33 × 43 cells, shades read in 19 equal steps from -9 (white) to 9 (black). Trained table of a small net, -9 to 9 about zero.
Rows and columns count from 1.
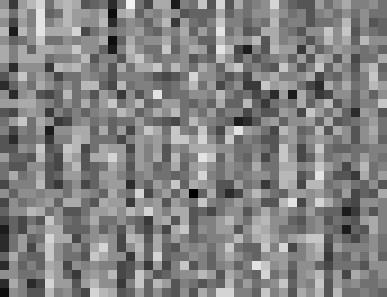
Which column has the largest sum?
40
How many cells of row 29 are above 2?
3
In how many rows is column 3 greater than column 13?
16
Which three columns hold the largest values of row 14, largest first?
27, 28, 7
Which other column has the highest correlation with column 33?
14
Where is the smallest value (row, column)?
1, 15
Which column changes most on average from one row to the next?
20
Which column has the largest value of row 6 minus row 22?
13
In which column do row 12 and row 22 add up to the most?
22
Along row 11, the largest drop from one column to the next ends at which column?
34
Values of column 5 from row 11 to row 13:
3 -1 -1
